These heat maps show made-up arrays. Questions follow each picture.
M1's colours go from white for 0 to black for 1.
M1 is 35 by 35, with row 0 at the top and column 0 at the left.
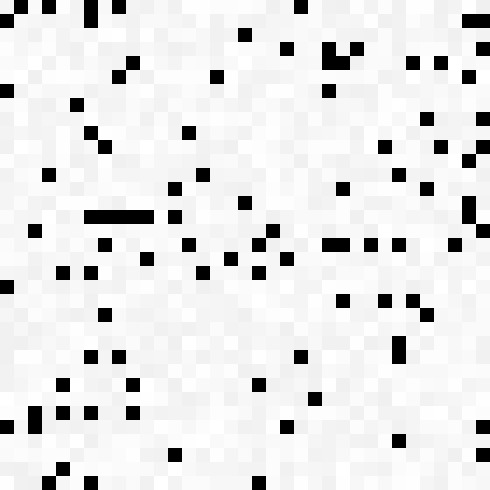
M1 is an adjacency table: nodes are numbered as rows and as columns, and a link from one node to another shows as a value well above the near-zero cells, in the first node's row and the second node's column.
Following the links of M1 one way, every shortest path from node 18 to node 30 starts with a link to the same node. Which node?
node 20
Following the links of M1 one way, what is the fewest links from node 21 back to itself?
4
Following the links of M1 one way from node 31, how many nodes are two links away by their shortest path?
1
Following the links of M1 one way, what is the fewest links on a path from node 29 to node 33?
4
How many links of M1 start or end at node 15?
8
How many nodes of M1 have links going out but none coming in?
1
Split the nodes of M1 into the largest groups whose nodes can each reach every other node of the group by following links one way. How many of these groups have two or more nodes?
1
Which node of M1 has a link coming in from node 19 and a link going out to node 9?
node 4
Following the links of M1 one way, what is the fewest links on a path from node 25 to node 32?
5
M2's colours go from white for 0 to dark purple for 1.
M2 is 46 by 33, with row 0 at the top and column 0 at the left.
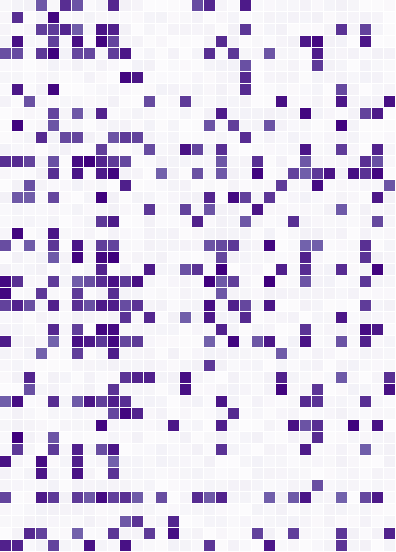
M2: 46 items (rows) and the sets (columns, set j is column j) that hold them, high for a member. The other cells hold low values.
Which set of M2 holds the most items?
9
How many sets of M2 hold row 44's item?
10
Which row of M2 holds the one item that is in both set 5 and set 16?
0
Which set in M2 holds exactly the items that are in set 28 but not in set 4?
12
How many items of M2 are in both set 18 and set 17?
3
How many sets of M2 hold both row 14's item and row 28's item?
7
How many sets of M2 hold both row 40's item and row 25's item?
0
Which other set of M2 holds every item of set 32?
2
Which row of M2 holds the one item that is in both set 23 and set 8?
22
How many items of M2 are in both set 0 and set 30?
7
